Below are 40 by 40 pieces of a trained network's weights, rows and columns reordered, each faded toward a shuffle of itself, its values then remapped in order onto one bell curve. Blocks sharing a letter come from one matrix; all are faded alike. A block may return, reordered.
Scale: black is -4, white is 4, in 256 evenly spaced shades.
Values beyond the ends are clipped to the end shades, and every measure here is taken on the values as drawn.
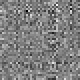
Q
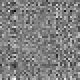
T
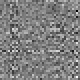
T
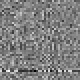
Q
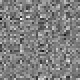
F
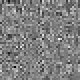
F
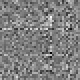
T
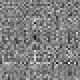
T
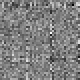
T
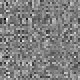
F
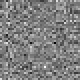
F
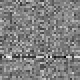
T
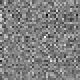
F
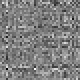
Q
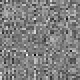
F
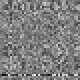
Q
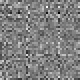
T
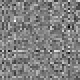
T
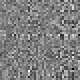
T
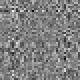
T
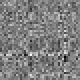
T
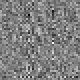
T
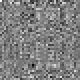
F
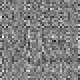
T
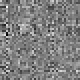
Q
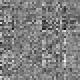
T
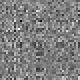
F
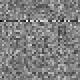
T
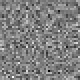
F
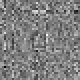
T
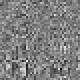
Q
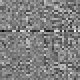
Q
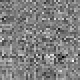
F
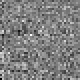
F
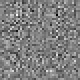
F
